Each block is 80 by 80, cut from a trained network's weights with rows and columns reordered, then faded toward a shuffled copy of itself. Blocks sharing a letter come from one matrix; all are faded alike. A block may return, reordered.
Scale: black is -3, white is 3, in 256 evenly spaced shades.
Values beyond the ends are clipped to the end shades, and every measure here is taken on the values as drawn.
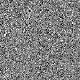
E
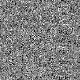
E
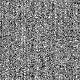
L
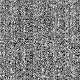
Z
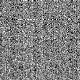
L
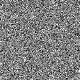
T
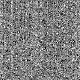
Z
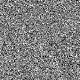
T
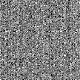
L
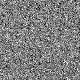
T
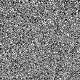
T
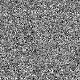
T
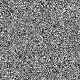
T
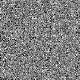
E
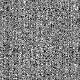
Z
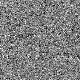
T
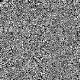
E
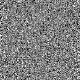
E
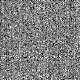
L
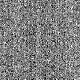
Z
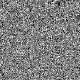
E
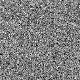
T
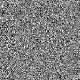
E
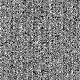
Z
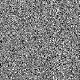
E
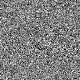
T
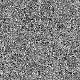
T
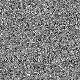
T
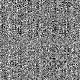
Z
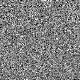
T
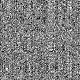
Z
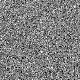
T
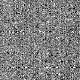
L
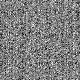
Z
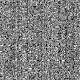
L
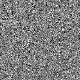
E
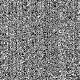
Z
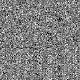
E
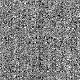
L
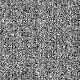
L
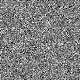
T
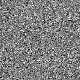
T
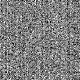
Z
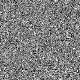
T
